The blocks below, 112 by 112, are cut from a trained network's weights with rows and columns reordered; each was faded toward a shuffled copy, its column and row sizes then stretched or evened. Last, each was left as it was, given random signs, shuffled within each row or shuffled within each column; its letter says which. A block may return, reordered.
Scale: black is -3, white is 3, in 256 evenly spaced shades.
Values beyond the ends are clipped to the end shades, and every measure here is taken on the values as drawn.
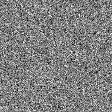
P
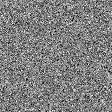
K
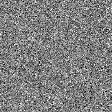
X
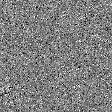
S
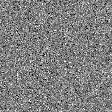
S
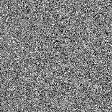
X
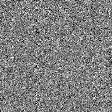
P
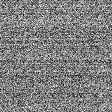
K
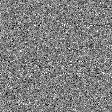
K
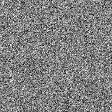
P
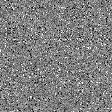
X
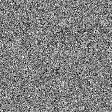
P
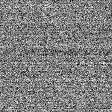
K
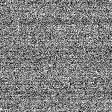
K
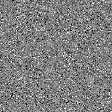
X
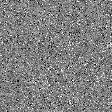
P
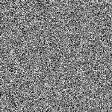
X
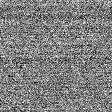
K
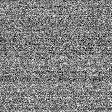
X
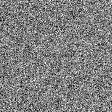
K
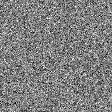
K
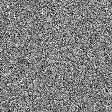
S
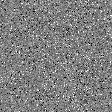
S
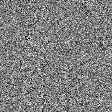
X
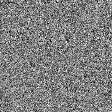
P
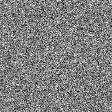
P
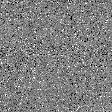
P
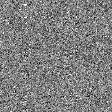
P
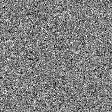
S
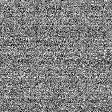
X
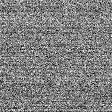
K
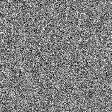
P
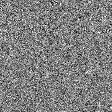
K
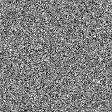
X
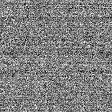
X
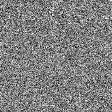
P
